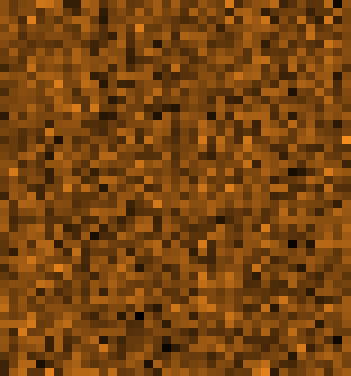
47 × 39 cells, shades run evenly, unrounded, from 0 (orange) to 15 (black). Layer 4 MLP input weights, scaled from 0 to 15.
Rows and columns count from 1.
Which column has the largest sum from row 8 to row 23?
20
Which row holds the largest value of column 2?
32
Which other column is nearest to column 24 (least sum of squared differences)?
1
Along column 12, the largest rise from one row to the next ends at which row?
24
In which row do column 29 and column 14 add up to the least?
34
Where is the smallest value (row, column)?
18, 39
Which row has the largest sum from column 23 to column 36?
37
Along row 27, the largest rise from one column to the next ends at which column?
15
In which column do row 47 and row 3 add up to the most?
31
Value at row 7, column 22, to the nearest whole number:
9
